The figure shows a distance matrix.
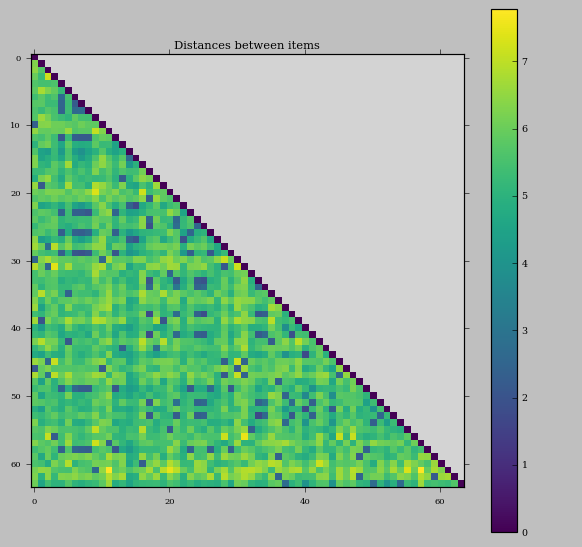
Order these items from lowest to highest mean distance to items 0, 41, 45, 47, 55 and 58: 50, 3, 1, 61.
50, 1, 3, 61
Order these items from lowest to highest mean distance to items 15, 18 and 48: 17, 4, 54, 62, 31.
62, 4, 54, 17, 31
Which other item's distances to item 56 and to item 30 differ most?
3
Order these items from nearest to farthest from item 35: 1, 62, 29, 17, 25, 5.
5, 29, 25, 17, 62, 1
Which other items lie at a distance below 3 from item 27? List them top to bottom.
14, 15, 22
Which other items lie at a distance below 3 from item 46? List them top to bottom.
0, 10, 30
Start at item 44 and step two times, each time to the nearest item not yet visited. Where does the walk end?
52
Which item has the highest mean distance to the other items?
61
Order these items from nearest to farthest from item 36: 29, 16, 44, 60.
44, 29, 16, 60
